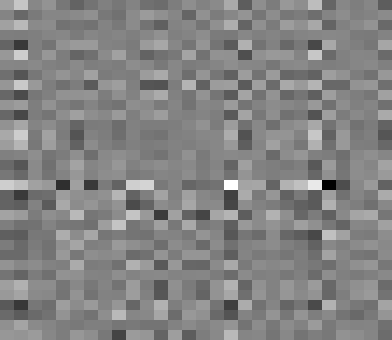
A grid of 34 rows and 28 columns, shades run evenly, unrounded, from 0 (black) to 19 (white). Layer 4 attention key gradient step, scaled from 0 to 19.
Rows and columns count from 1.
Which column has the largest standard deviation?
2
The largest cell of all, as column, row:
17, 19
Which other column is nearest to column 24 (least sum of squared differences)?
5
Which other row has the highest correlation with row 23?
32
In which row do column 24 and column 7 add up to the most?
24
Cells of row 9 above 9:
18
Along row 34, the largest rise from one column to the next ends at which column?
10
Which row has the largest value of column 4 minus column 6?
14
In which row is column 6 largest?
22
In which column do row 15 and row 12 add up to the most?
20
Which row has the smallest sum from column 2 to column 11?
21
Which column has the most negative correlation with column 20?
3
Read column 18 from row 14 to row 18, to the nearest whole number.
6 7 10 12 11
